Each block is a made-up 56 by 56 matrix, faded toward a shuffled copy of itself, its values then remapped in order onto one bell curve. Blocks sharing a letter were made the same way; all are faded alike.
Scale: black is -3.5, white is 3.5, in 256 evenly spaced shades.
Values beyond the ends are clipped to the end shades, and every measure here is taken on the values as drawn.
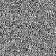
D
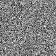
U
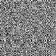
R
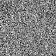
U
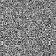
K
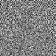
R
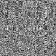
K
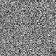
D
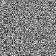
K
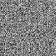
D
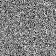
U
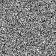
U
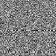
R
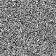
U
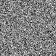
U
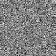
D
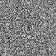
D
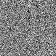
U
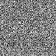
D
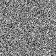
U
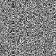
K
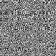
R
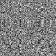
K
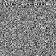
R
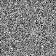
U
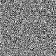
D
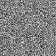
R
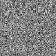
D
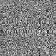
R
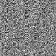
K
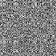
R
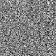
K
